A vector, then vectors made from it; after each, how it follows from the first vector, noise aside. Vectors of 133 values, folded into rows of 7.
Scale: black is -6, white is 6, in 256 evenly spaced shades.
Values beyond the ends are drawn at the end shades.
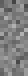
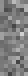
sign-scrambled.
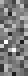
reversed, scaled up.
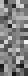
reversed, scaled up.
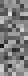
reversed, negated, scaled up.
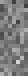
sign-scrambled.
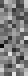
reversed, negated, scaled up.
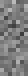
negated.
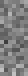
reversed, negated.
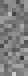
reversed, negated.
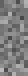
reversed, negated.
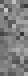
sign-scrambled.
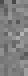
partly zeroed.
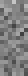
negated.
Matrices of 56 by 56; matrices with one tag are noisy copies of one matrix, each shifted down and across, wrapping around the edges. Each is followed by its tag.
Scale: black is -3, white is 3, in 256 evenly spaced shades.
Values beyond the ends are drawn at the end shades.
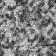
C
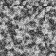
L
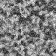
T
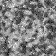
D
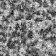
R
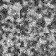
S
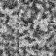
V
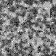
S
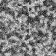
T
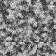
L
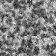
R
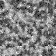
R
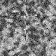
D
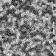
T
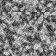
L
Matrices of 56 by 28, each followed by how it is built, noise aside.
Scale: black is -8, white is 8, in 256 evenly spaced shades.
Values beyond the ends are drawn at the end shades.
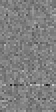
uneven rows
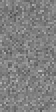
repeating columns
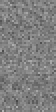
repeating columns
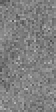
smooth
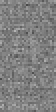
blocks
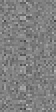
low rank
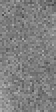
smooth
